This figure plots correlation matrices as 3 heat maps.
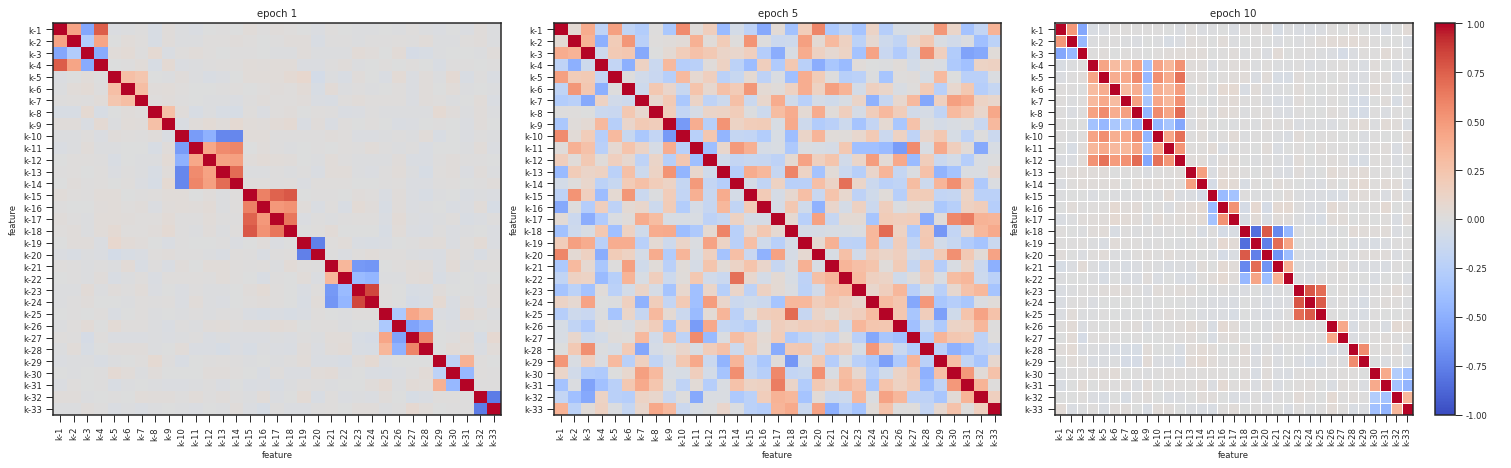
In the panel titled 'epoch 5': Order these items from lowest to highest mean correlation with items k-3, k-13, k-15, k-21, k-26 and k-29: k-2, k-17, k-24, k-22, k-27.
k-17, k-27, k-22, k-24, k-2
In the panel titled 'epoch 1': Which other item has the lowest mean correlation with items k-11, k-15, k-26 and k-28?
k-10
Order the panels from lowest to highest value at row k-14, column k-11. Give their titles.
epoch 10, epoch 5, epoch 1
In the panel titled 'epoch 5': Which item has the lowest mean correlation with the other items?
k-4
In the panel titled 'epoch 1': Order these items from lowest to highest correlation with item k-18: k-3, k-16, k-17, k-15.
k-3, k-16, k-17, k-15
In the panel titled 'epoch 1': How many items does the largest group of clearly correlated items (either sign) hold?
5
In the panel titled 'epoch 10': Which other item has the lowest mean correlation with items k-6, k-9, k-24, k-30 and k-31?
k-33
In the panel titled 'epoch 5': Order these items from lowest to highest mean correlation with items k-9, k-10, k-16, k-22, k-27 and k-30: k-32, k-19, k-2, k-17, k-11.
k-19, k-32, k-2, k-17, k-11
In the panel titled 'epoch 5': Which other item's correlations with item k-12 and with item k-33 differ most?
k-21
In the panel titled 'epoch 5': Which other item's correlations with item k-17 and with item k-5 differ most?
k-31
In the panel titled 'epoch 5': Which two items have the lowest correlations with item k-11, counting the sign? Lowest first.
k-26, k-32
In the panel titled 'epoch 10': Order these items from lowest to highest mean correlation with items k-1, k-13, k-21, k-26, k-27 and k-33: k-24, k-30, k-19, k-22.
k-30, k-24, k-22, k-19
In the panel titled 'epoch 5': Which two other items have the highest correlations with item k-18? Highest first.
k-25, k-13
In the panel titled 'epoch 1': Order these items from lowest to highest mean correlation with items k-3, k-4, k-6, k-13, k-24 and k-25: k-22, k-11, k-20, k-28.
k-22, k-20, k-28, k-11
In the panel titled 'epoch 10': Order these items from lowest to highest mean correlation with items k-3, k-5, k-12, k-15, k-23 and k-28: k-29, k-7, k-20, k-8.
k-20, k-29, k-7, k-8
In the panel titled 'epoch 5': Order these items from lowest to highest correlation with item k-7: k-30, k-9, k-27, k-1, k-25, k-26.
k-1, k-25, k-26, k-9, k-27, k-30
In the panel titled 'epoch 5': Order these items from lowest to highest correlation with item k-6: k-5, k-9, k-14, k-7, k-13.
k-7, k-5, k-9, k-14, k-13
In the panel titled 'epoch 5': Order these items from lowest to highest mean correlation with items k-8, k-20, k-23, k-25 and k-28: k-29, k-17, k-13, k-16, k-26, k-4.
k-29, k-4, k-16, k-13, k-17, k-26
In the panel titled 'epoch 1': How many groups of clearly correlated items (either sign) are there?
10
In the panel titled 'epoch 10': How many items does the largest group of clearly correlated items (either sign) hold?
9
